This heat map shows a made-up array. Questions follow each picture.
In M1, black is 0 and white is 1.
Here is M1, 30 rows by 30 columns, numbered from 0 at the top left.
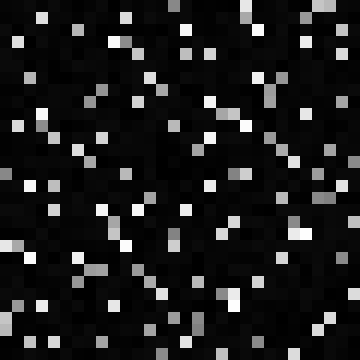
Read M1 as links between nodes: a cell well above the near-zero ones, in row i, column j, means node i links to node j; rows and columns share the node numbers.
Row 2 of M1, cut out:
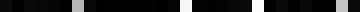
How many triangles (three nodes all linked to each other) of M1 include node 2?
3
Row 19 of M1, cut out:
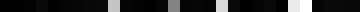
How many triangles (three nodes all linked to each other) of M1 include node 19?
3
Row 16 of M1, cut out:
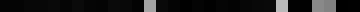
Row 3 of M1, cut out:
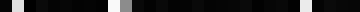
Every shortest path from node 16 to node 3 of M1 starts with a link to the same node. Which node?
node 26
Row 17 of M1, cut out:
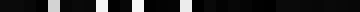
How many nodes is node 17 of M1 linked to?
4
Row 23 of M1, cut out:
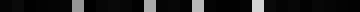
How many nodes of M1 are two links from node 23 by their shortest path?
4
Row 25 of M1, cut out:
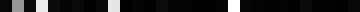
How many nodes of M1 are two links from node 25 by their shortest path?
5
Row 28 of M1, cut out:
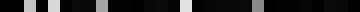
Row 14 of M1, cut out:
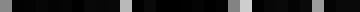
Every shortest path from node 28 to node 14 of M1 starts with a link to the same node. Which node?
node 21
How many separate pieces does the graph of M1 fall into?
2
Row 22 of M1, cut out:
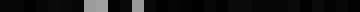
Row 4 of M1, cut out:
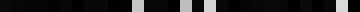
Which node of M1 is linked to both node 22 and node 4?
node 11
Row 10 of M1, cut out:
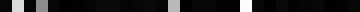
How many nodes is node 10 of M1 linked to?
4
